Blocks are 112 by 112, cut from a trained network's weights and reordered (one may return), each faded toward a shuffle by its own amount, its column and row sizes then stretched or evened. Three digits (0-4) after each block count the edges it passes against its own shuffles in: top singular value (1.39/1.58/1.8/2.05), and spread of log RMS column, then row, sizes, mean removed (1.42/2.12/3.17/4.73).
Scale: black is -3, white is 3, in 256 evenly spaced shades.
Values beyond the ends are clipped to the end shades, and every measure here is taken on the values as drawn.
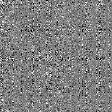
0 3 2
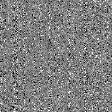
0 3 0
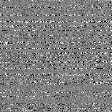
1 1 4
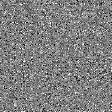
0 1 2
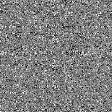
2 1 2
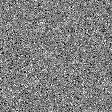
0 0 0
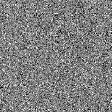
1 1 1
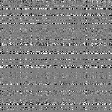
4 2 4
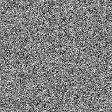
1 1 0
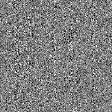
2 2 0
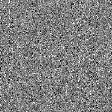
2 2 0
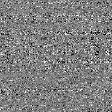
3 1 3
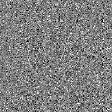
1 2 1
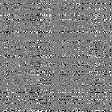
4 3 4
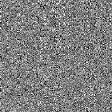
2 2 1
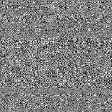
3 1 3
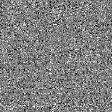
1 1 2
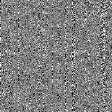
3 3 0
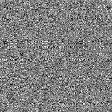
4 0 2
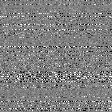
2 0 4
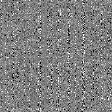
0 3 1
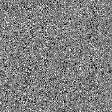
0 2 0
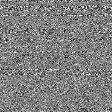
2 0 3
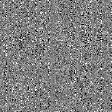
0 3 1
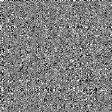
1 2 2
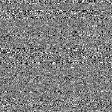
2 0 3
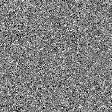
0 1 1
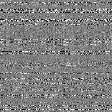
3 0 4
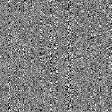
4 3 1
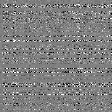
2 2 4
